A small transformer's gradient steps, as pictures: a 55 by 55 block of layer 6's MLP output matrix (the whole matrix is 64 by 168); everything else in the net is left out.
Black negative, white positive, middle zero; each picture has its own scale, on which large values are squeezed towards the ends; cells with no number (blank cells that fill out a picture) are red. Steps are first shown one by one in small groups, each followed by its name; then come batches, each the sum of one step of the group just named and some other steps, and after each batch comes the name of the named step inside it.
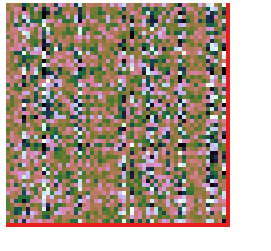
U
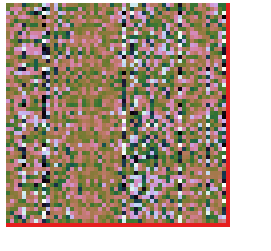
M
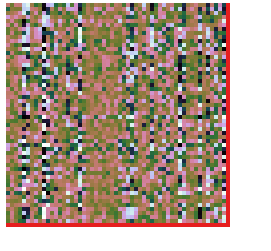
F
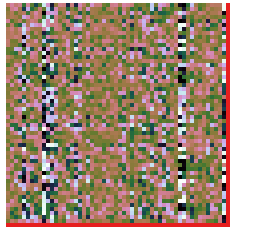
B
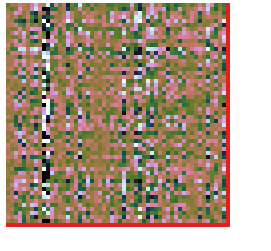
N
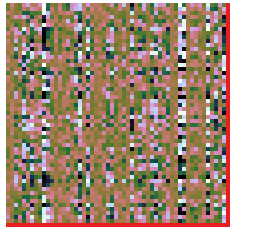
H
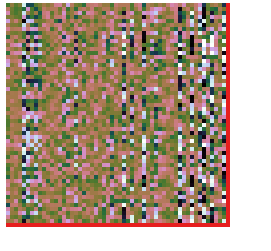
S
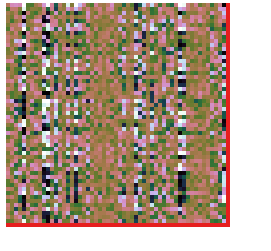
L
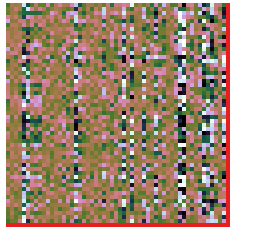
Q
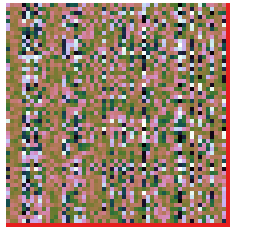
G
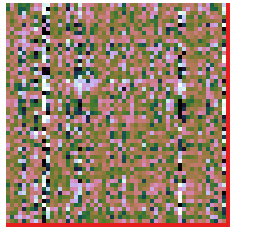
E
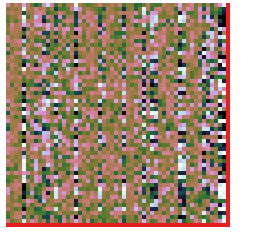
L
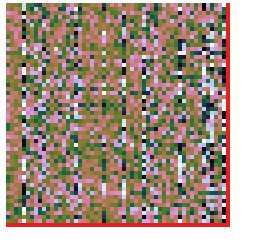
U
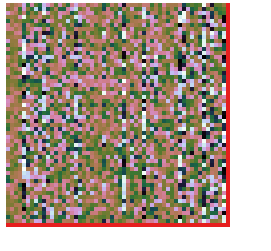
E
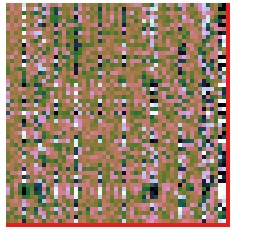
M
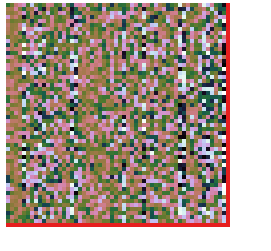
M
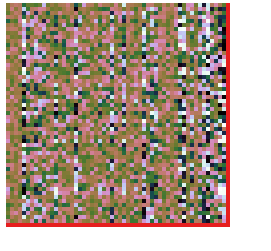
G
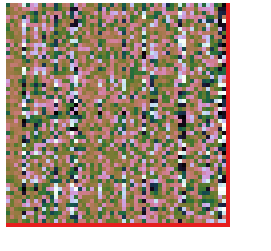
Q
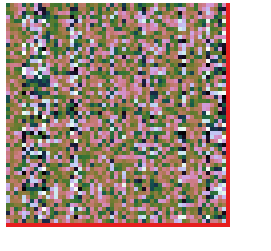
N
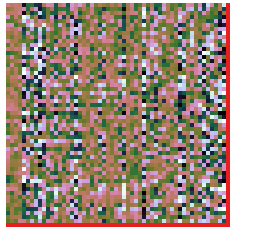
U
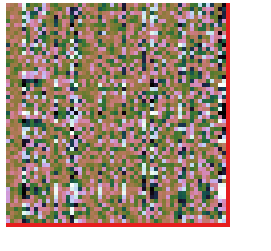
G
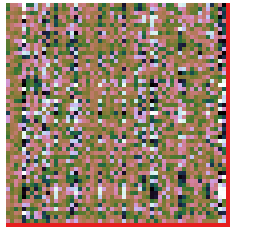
L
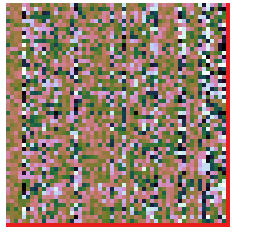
U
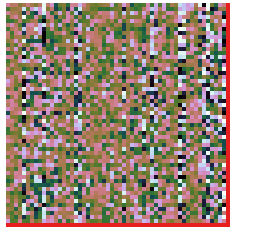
H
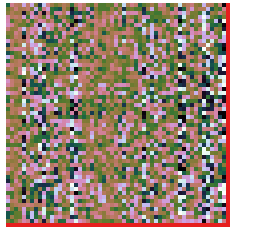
B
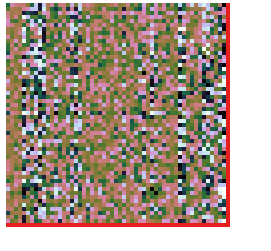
H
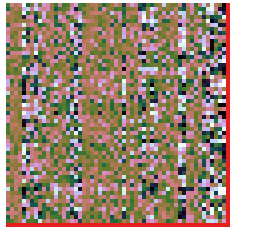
Q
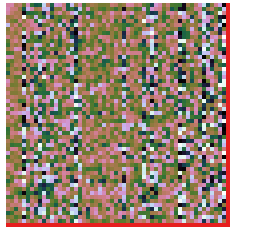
B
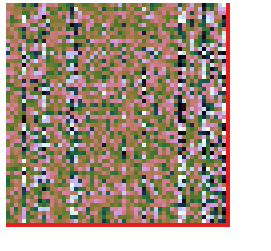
E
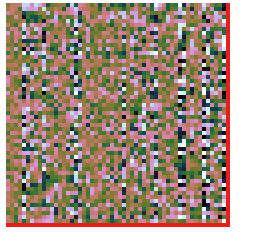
H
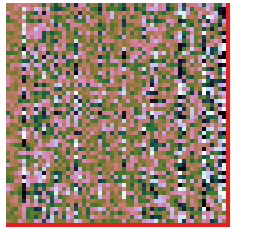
B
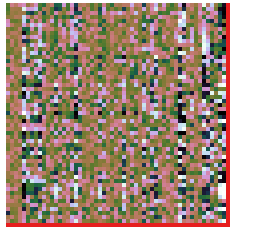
Q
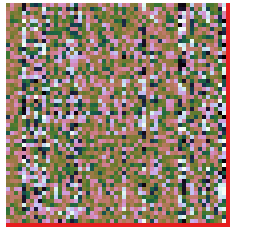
E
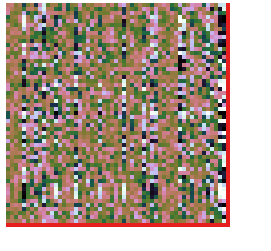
H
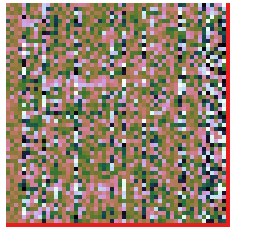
E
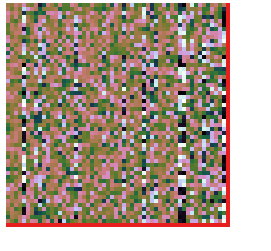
Q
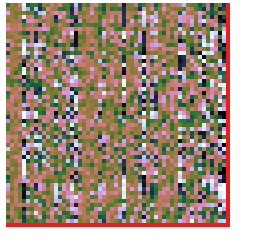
S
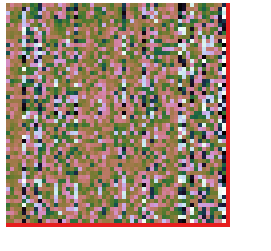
S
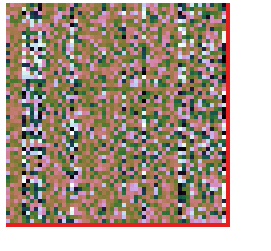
G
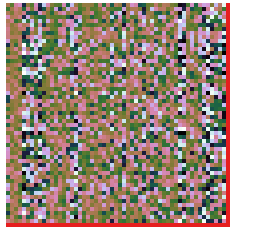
M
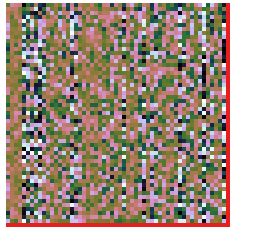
G
